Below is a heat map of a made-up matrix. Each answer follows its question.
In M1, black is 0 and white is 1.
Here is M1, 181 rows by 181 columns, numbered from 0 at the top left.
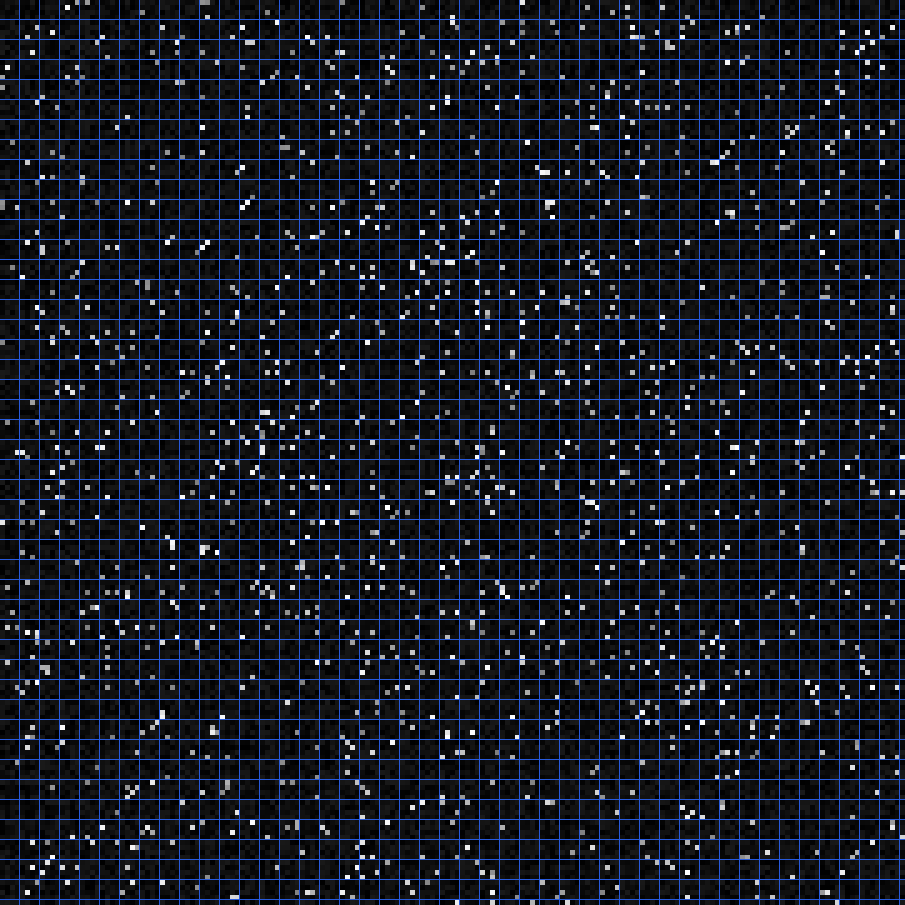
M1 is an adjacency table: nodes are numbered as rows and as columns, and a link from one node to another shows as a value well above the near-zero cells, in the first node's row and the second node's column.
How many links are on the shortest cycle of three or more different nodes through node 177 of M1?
6
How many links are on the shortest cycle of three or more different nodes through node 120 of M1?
5
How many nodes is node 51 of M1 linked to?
5
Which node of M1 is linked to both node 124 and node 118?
node 23
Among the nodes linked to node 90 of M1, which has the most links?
node 111
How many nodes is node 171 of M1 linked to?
9
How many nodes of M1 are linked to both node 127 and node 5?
2
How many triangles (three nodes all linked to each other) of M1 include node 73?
1
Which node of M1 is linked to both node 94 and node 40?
node 10
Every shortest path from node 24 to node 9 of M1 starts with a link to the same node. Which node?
node 126
